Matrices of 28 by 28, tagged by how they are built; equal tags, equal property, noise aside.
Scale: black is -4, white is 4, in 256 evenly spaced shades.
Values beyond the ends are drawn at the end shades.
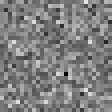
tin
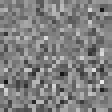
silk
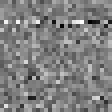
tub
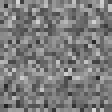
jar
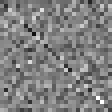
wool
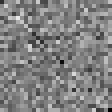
wool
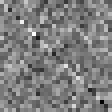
wool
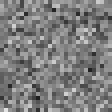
tin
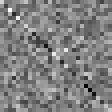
wool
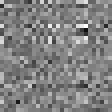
silk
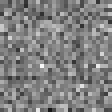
jar
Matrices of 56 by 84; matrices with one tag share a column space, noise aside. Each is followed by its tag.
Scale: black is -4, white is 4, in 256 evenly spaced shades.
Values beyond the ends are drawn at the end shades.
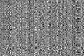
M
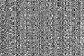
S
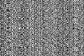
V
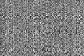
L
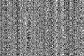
S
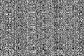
M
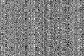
V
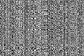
M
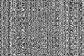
S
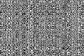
M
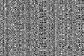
V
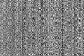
S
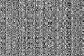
S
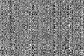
M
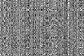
S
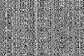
S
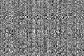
L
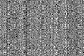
M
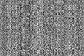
M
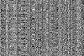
V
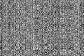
M
